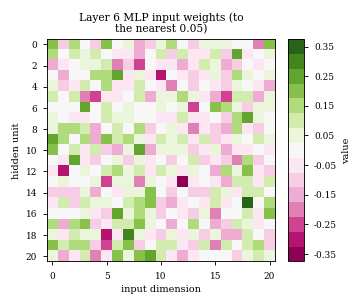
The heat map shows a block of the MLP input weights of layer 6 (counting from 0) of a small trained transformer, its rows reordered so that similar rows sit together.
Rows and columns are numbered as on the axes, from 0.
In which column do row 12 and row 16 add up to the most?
6
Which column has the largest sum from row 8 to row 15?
18
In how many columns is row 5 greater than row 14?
11
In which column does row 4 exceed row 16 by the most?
5
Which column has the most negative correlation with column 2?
9
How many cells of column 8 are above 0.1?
6
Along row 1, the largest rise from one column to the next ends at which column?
17
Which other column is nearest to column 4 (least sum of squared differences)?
15
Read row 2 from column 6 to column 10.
-0.2 -0.1 -0.25 0 -0.05
